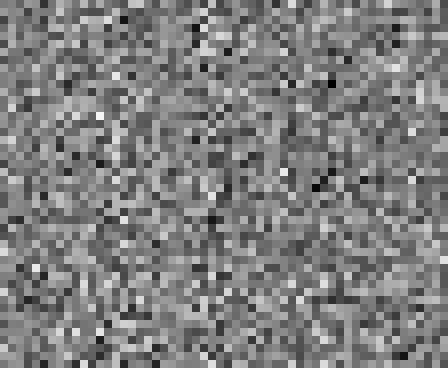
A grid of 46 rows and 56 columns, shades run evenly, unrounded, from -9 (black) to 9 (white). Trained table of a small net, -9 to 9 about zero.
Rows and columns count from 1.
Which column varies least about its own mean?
23
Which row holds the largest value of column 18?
38
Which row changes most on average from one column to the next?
46
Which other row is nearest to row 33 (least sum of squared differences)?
13
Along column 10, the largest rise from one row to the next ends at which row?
42
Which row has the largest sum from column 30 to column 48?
28
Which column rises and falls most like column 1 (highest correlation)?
31
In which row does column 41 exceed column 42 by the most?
10
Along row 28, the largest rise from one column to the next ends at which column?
16
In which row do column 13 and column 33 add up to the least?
21
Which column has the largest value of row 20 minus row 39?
15
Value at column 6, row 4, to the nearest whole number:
-3
